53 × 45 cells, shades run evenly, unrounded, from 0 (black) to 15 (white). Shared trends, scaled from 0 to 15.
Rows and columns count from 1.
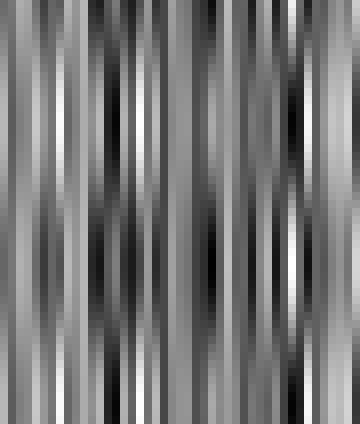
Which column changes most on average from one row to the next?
37
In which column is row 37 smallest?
27
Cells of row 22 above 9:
10
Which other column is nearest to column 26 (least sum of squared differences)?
17
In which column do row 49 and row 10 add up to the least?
15
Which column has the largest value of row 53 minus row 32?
39
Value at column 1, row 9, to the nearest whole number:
9
